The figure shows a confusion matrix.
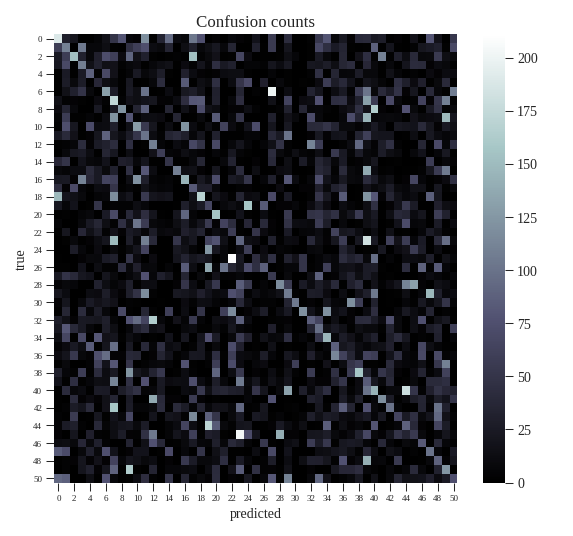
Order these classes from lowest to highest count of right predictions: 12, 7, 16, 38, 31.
12, 31, 16, 38, 7
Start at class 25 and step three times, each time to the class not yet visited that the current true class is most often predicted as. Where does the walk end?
7
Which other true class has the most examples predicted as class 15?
23
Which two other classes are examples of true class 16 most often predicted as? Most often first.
10, 3
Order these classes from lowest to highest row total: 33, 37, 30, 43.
30, 33, 37, 43
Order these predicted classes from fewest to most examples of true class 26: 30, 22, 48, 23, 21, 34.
30, 23, 22, 34, 48, 21
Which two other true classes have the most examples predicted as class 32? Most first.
12, 9
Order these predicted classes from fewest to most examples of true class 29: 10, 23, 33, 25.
25, 33, 10, 23
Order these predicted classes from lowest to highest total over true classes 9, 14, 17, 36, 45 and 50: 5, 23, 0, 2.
5, 2, 0, 23
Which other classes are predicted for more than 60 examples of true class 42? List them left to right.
7, 23, 36, 39, 48
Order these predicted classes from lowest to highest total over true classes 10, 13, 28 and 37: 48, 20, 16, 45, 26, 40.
26, 40, 48, 20, 45, 16
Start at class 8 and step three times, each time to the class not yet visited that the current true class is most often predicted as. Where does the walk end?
19
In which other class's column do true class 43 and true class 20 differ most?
17
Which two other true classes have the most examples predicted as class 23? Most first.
45, 39
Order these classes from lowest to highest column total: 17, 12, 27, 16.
12, 27, 17, 16
